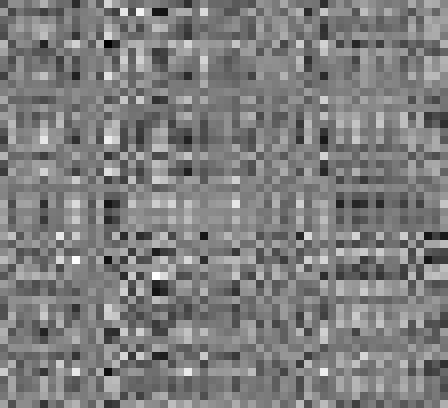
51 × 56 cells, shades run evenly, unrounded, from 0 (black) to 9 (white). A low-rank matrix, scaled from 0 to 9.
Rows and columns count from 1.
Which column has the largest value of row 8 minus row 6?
14
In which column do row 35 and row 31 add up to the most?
20
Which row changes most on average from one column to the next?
30
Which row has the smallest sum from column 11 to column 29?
18
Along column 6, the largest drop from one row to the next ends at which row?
6
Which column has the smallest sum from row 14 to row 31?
16
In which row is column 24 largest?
47
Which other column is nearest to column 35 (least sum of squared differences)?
3
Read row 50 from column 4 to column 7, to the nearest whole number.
5 5 6 5
